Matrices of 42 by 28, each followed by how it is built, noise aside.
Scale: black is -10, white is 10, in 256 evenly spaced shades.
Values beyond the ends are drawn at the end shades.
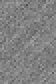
Hankel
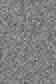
noise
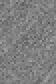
Hankel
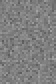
noise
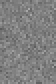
noise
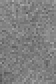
smooth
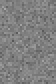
noise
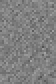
Hankel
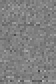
uneven rows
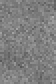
smooth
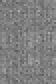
blocks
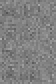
blocks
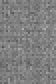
blocks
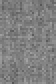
blocks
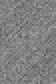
Hankel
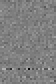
uneven rows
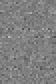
uneven rows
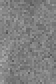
smooth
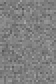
blocks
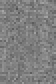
blocks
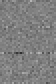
uneven rows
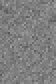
Hankel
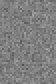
noise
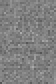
blocks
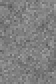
smooth
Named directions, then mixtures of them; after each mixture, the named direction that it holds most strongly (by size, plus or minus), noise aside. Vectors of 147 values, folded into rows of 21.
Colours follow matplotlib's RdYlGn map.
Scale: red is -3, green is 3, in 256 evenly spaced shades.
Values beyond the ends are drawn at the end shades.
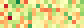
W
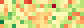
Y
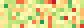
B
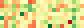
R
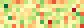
B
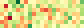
W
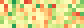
Y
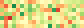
R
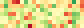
W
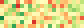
R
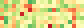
R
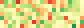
B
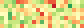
B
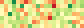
Y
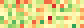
B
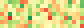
W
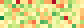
B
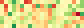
Y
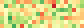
B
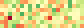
W
